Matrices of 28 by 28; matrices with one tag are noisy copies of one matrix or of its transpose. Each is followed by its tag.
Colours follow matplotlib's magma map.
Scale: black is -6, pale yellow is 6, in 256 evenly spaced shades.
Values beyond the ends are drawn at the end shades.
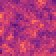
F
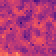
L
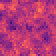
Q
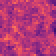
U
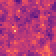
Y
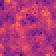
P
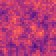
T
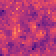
T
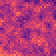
L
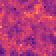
U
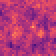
T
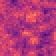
T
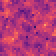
Q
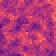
L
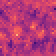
T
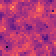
Q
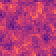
Q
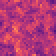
U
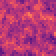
U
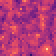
Y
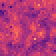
T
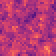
Y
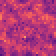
U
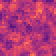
Q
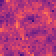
P
